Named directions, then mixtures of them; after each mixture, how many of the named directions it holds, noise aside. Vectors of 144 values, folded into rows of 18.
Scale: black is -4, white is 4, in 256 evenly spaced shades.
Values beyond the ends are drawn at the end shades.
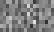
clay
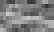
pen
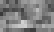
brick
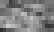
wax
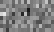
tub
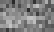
four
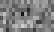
two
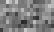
three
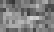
four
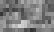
one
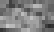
one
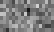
two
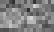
four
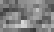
one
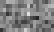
four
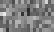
two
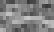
one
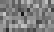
three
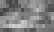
two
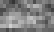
four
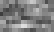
two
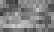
two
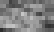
one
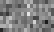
four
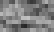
two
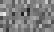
one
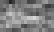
two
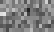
two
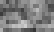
one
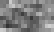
one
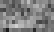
four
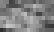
one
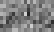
three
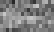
four
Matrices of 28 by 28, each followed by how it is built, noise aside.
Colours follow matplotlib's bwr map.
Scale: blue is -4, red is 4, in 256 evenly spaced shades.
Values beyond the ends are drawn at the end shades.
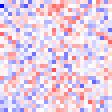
smooth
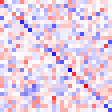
diagonal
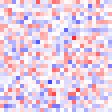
blocks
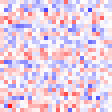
blocks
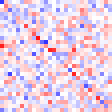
diagonal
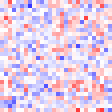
blocks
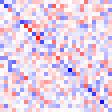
diagonal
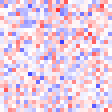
Hankel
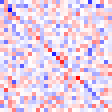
diagonal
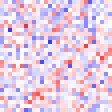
Hankel
